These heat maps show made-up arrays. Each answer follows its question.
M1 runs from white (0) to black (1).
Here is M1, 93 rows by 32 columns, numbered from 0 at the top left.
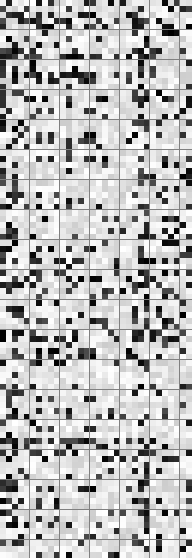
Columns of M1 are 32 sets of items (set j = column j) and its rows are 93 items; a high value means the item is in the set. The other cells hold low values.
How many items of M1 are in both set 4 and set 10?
4
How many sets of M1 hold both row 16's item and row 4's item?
9
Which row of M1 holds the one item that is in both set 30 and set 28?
1
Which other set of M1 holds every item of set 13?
2
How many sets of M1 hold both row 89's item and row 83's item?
4
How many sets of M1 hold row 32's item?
7
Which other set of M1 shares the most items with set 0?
23
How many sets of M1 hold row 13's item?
8
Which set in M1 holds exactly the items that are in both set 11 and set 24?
16
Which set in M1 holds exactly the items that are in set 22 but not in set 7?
3
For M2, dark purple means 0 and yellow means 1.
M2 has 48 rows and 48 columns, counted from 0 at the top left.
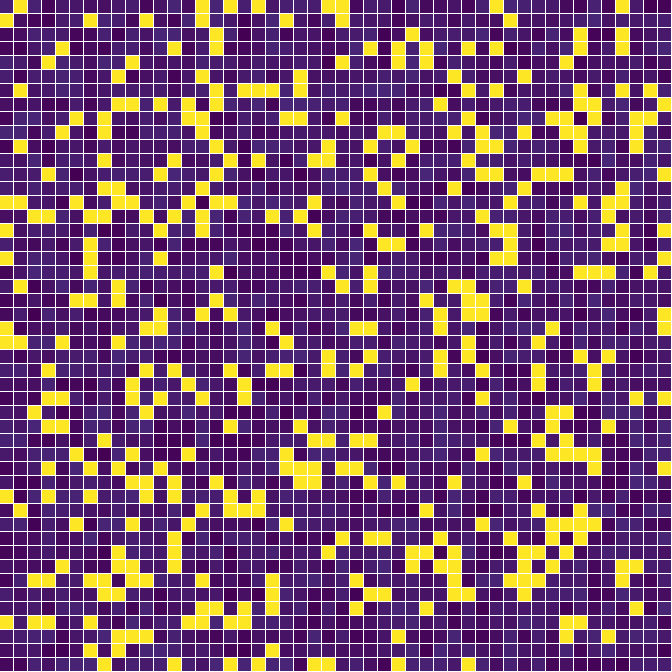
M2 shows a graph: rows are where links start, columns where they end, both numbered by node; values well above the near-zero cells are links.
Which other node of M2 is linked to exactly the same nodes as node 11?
node 47
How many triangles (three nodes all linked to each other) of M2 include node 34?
8
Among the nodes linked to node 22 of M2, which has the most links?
node 14
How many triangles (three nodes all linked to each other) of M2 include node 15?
8
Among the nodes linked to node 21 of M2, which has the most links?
node 8
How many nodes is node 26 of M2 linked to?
12
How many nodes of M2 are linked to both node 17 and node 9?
2
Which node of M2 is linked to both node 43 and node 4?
node 30
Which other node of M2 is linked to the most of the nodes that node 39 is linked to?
node 40
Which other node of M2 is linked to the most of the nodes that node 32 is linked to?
node 37
